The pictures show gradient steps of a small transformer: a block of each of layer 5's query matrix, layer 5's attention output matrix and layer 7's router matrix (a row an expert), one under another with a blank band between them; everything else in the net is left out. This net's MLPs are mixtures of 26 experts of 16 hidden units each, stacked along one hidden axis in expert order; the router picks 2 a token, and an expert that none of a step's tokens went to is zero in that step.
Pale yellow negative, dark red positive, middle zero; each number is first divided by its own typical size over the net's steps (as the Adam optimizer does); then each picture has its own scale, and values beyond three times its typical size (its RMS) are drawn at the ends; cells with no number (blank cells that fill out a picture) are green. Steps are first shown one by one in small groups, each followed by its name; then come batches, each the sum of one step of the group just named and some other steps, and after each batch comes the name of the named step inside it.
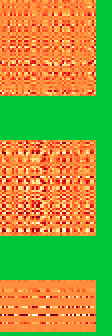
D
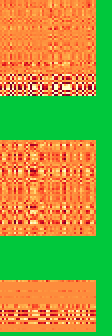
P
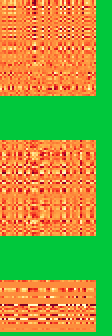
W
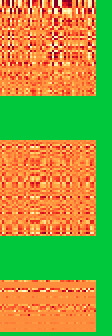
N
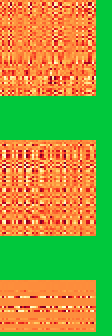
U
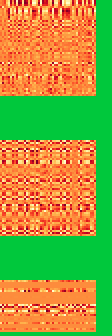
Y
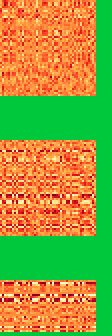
U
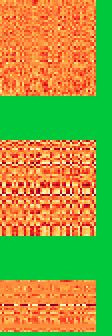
W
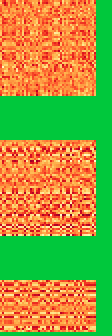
Y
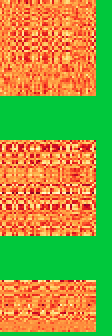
Y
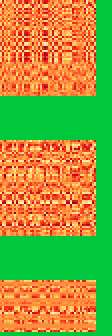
U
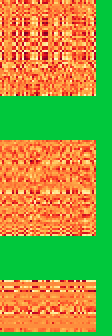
Y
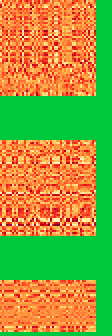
U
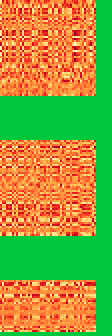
N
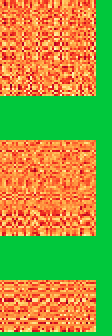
P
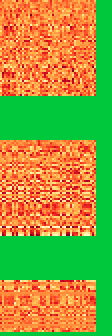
D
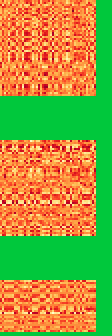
U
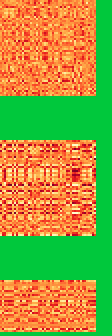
W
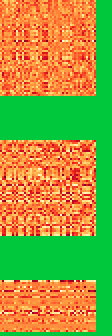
D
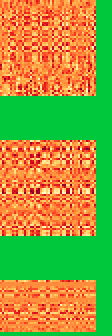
P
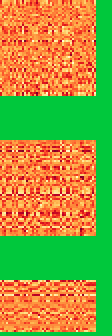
D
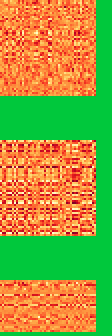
W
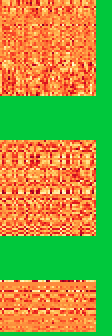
Y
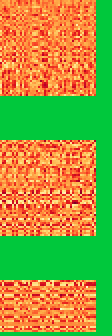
Y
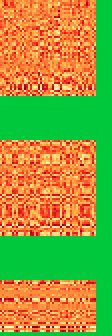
P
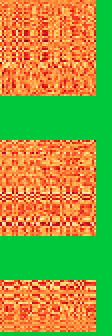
D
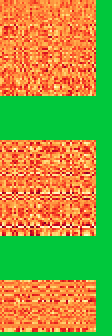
P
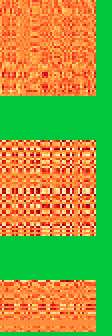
N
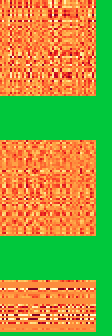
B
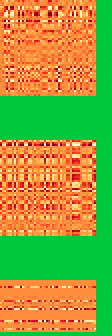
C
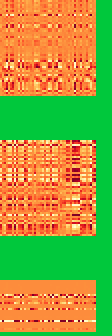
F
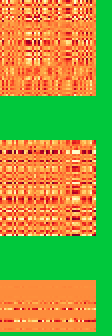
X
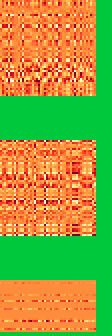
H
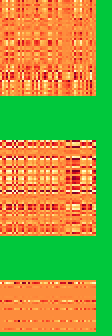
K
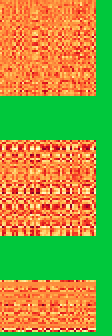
B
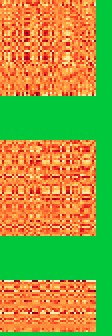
F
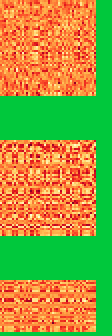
C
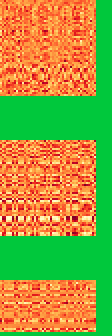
C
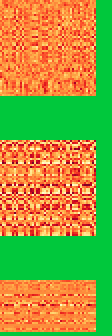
F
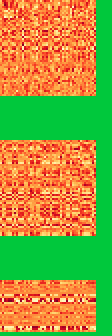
C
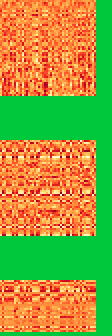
H
